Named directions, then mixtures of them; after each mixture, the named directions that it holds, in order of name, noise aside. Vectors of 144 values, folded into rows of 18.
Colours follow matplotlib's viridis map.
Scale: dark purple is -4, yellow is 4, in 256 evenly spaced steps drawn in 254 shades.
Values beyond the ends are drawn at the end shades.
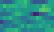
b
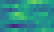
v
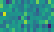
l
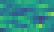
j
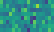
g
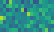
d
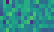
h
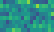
b, g, j.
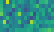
h.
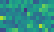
b, d, j.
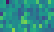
h, j, l.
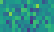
g.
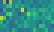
d, h.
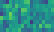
b, g, h.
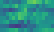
v.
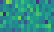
l.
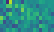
d, h, v.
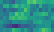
v.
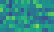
d, j.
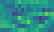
b, j.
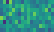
d, h.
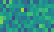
d.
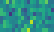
g, h.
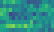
g, v.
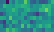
b, h.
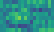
g, v.
